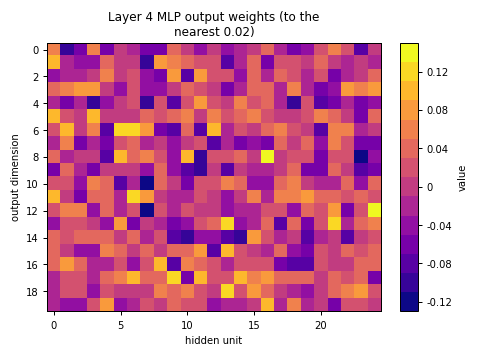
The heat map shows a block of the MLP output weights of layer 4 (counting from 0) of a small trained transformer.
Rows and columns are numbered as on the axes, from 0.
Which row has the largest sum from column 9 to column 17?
17
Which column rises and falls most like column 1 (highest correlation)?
2
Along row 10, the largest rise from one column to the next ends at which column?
8
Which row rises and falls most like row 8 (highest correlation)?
6
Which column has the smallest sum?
7
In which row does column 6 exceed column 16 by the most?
11
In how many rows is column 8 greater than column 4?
10
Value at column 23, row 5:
-0.06
